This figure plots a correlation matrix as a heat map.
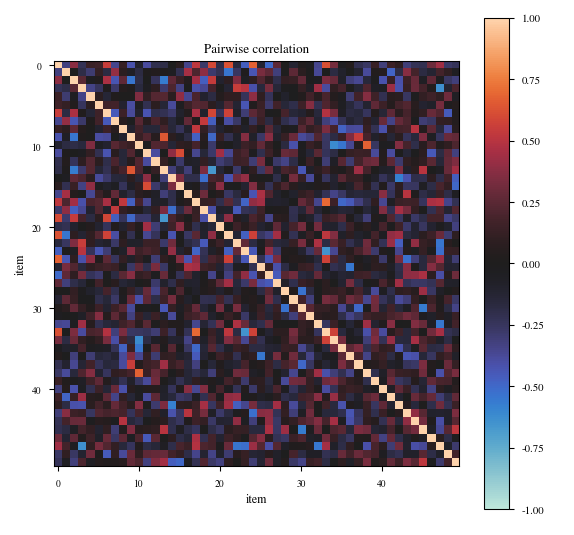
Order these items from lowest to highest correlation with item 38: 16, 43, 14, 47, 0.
47, 0, 16, 14, 43
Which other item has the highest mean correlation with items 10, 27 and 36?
42
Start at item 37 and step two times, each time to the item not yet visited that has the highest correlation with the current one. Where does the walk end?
13
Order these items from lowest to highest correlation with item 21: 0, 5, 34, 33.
5, 34, 33, 0
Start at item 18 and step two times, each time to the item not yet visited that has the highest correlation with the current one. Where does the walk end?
1
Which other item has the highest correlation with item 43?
16
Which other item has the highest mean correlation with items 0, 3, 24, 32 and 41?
21
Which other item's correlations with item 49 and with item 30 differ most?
45
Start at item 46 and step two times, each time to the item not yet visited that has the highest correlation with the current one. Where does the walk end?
33
